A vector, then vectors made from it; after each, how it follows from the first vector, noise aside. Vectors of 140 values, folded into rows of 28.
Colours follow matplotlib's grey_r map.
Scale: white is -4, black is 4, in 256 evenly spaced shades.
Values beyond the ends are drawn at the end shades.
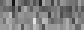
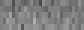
shrunk.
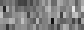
wrapped around.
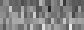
reversed, negated.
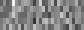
sign-scrambled.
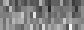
reversed, negated.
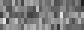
wrapped around, negated.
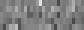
wrapped around, partly zeroed.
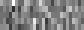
sign-scrambled.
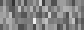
sign-scrambled.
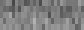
shrunk.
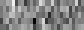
sign-scrambled.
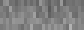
reversed, negated, shrunk.
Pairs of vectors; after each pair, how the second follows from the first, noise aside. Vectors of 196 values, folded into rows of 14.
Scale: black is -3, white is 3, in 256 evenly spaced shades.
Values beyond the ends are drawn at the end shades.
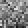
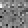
wrapped around, negated, partly zeroed.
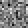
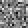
copied.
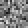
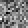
sign-scrambled.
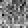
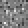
wrapped around, negated, partly zeroed.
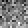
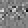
reversed, partly zeroed.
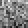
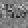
wrapped around, partly zeroed.
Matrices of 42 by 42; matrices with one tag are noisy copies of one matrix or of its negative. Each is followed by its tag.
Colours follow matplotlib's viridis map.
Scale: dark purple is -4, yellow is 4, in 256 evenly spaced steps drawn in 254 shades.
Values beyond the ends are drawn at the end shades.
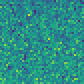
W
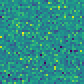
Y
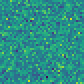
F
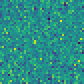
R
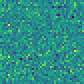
Y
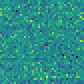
F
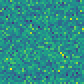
F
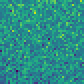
W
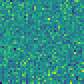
R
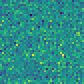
F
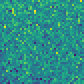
W
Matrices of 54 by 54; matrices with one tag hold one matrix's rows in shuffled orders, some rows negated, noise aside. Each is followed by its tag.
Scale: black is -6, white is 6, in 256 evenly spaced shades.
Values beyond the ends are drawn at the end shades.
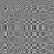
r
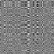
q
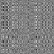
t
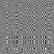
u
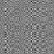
r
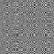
u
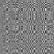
u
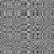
q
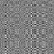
r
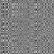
t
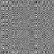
t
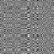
q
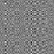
r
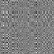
t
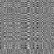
q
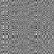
t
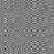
r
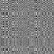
t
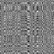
q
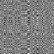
q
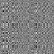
t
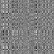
t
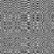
q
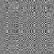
u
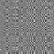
u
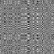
q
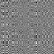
t
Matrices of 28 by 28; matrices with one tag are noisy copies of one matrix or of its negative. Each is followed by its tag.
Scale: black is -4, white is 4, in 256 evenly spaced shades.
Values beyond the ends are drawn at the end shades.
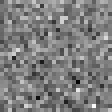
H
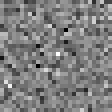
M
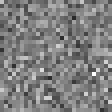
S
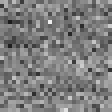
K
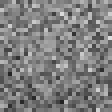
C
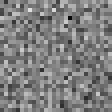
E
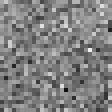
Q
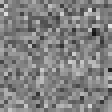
K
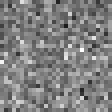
Q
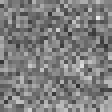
K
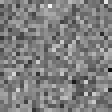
S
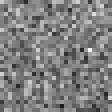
Q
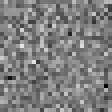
M
